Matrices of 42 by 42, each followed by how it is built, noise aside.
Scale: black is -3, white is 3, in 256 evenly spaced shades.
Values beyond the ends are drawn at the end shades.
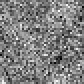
smooth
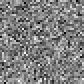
noise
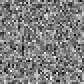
repeating columns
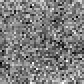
smooth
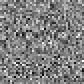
low rank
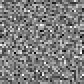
repeating columns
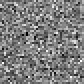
noise
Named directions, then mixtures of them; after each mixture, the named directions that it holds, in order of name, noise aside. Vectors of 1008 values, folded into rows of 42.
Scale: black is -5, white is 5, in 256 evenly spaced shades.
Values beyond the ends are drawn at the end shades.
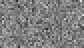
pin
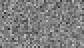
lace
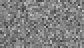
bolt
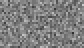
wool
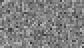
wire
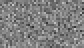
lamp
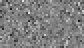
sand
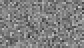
bolt, lamp.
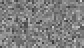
lace, pin.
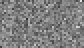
lace, pin.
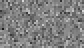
sand, wire.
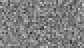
wool.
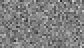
bolt, lace, wire.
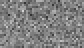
bolt.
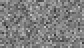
bolt, wool.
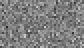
bolt, lace, wool.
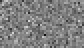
sand, wire.
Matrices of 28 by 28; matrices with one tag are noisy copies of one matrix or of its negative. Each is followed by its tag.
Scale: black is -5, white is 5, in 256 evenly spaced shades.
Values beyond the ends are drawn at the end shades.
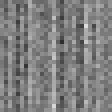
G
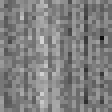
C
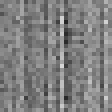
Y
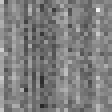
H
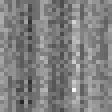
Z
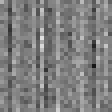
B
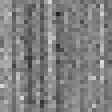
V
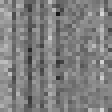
V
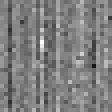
B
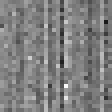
Y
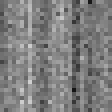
Z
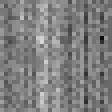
C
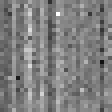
V
